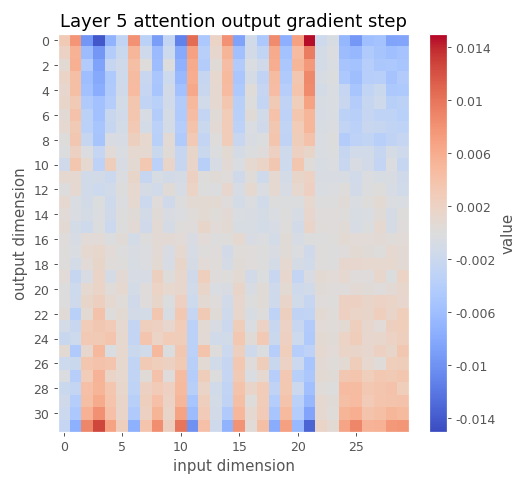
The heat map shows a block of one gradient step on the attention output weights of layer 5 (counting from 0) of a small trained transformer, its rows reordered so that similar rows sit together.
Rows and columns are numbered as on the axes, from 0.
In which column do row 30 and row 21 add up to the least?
21
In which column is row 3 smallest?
3
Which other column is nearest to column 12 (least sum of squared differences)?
27
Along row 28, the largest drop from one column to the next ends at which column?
11
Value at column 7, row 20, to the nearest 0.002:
0
